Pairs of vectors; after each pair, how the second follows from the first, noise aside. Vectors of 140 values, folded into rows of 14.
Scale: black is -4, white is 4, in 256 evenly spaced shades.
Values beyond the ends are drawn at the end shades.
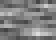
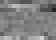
wrapped around, negated, partly zeroed.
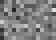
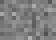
wrapped around, shrunk.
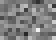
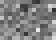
sign-scrambled.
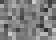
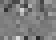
wrapped around, negated, partly zeroed.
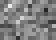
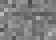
wrapped around, shrunk.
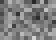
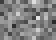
sign-scrambled.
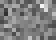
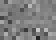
wrapped around, negated, partly zeroed.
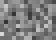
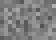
reversed, shrunk.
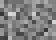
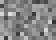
sign-scrambled.
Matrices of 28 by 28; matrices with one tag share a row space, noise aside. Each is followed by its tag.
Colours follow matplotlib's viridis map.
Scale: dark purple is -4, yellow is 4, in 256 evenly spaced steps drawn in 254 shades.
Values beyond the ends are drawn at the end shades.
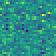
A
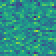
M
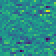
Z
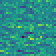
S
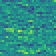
S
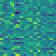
M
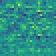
S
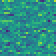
A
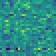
A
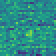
S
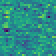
A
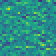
A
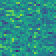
M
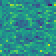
Z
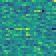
A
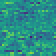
S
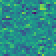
A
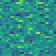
Z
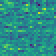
S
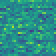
S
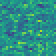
S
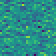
A
